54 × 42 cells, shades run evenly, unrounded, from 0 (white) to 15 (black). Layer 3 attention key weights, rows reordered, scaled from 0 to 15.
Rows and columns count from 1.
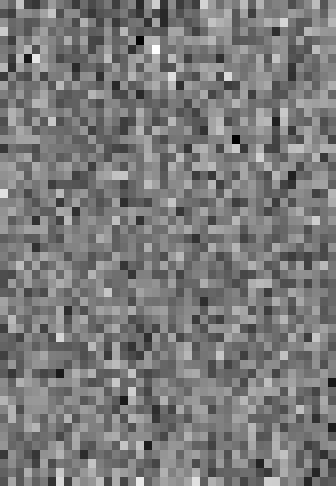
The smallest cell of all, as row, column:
6, 20
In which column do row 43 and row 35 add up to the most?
42
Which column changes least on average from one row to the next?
33
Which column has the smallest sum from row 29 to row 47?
15
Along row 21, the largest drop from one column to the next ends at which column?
38
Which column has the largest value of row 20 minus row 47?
37
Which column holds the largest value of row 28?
5
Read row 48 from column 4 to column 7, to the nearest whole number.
5 4 9 7
